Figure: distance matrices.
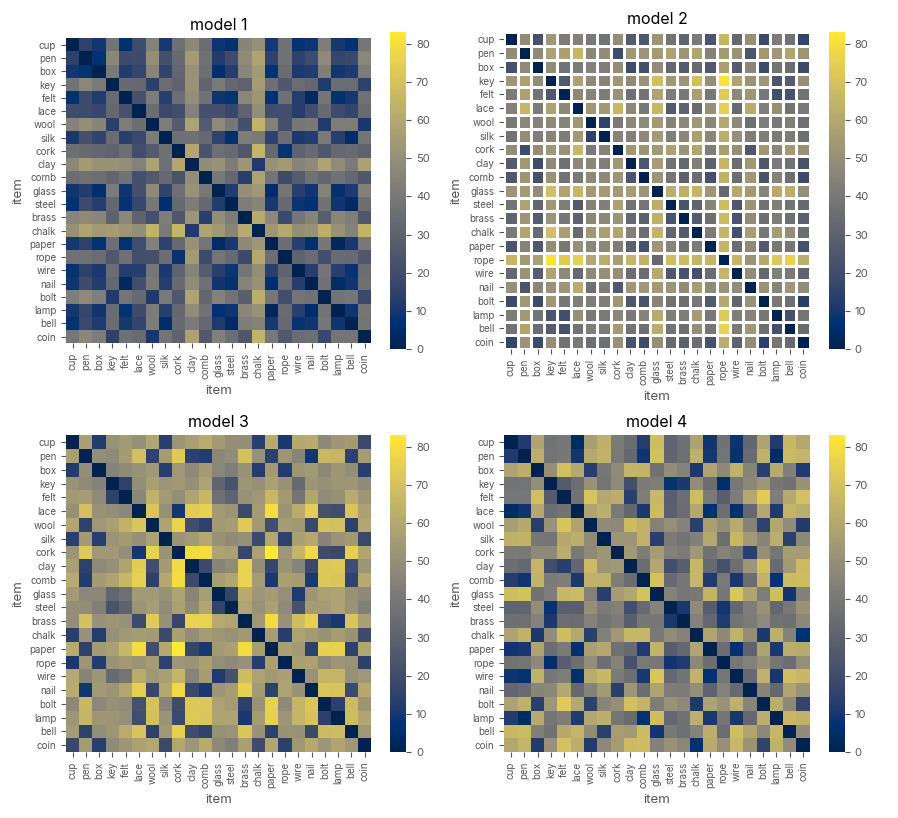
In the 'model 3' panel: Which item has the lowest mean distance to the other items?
box
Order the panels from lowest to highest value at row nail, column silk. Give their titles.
model 1, model 2, model 4, model 3
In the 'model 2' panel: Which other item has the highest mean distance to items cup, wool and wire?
rope
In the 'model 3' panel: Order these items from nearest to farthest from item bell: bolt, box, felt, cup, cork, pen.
pen, box, cup, felt, bolt, cork
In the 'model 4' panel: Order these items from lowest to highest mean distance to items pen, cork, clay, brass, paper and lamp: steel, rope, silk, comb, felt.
comb, steel, rope, felt, silk
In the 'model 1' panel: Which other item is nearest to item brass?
comb
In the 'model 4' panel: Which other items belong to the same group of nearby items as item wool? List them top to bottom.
box, chalk, bolt, coin
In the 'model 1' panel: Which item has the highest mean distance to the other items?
chalk
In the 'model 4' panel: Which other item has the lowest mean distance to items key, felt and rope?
steel
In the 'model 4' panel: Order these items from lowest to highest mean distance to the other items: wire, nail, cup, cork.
cup, wire, nail, cork
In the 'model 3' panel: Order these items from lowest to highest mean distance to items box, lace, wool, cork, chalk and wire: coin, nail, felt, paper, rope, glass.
rope, coin, glass, felt, nail, paper
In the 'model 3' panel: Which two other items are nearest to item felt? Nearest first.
key, steel
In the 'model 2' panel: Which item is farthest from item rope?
key
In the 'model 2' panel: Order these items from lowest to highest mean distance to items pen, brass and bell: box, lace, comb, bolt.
box, comb, bolt, lace
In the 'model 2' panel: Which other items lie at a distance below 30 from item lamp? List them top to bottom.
key, felt, bell
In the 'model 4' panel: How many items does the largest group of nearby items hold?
7
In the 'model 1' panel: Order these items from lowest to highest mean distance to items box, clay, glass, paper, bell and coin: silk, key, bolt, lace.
silk, lace, key, bolt
